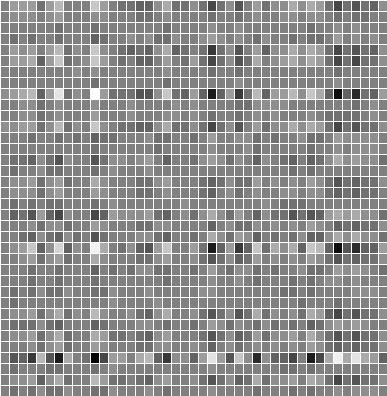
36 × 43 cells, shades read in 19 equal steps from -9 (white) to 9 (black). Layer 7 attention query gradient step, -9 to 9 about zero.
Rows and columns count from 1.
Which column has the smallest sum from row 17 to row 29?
11
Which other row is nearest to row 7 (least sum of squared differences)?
28
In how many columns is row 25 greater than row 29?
20
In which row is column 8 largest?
23
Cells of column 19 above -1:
19
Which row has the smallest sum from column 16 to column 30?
33
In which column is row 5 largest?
24
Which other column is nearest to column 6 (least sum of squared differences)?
2
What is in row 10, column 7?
-1
